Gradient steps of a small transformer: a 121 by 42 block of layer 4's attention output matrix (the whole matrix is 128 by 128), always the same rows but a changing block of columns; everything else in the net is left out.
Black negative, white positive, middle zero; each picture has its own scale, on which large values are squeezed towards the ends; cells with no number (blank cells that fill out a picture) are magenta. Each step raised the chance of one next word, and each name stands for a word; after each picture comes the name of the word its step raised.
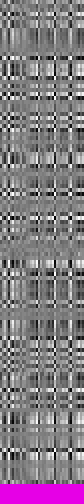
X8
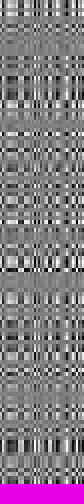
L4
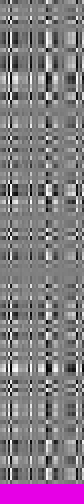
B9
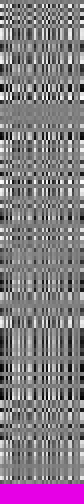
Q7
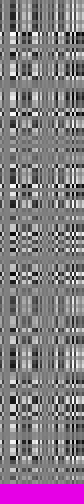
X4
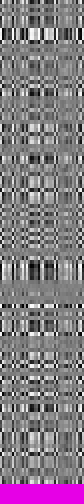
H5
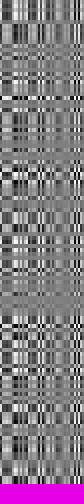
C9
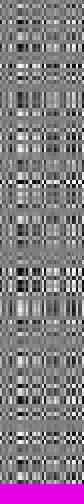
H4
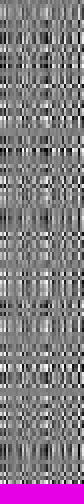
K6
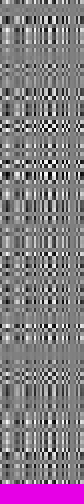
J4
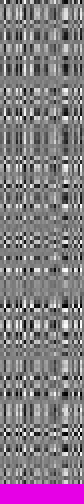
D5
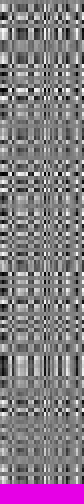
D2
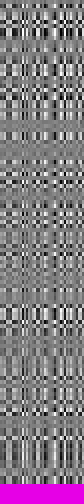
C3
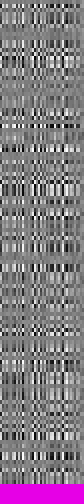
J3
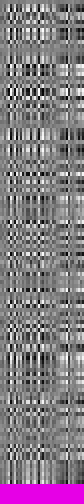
D2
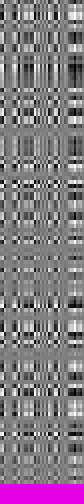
D5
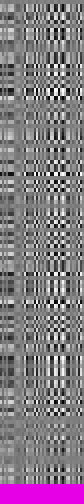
D2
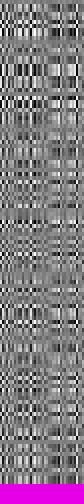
C3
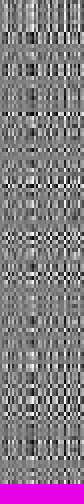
X4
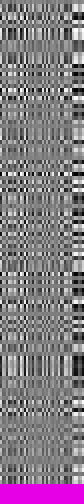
D2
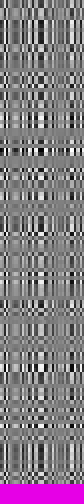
K6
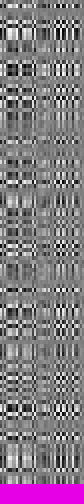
C3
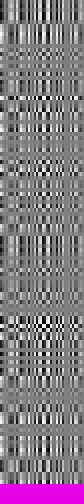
C9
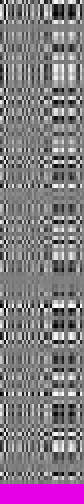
D5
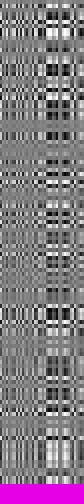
C3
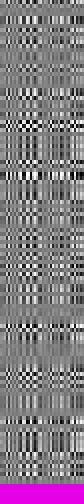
J4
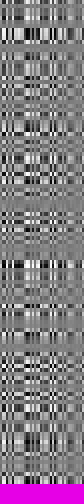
H5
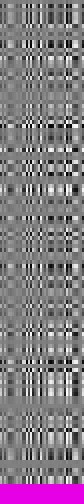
J3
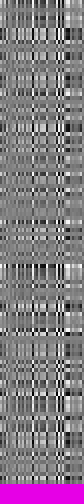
H5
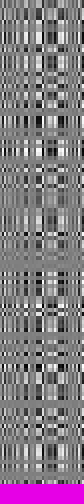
K6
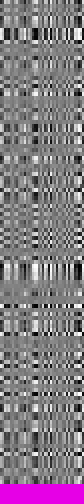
H5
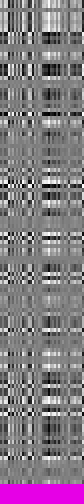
X4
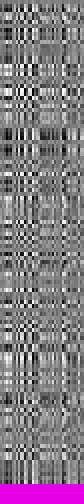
D2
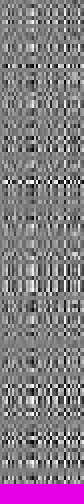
H4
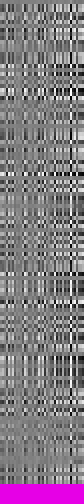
D2
